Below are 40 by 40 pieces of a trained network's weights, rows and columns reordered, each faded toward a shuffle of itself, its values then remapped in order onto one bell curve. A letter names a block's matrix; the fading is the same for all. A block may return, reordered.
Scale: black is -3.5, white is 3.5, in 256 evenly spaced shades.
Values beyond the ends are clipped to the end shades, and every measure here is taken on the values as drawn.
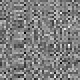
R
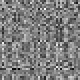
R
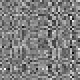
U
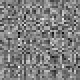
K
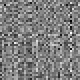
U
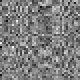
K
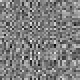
R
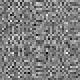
K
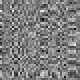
R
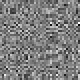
K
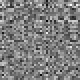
K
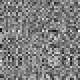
R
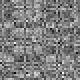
K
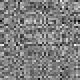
R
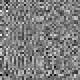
K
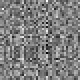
U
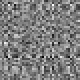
R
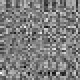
R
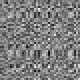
R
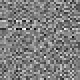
U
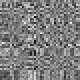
U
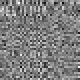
R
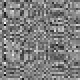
U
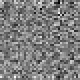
K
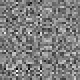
K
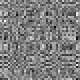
R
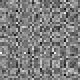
U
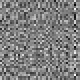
U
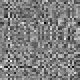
R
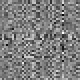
U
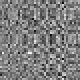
U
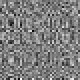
R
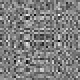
R
